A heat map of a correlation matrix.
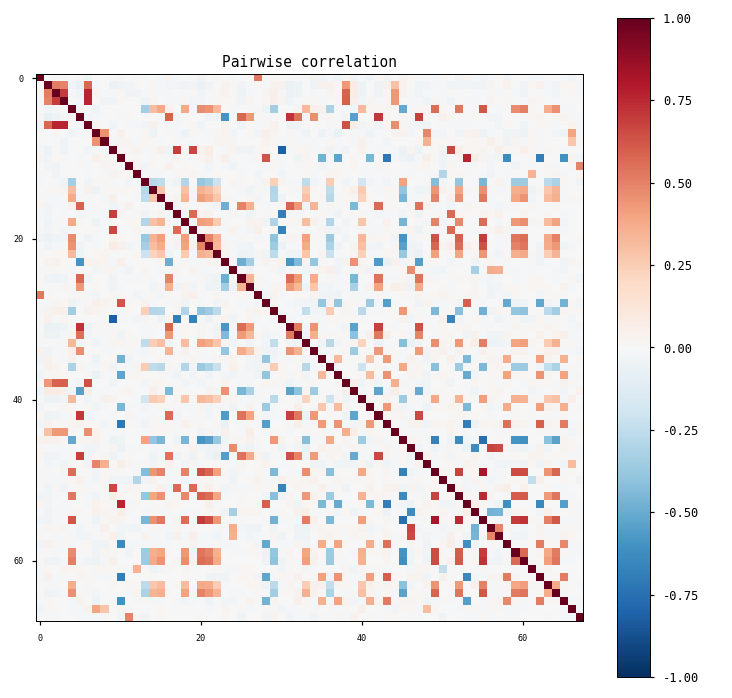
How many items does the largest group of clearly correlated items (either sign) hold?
20
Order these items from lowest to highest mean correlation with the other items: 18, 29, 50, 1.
29, 50, 1, 18
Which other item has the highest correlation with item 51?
9
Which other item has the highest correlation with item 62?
43
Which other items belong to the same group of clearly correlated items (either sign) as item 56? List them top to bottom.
24, 46, 54, 57
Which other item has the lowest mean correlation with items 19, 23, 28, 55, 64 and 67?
45
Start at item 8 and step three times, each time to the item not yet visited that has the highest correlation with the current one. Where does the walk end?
66
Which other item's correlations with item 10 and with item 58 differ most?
53
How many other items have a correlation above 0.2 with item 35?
6
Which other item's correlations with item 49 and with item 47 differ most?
55
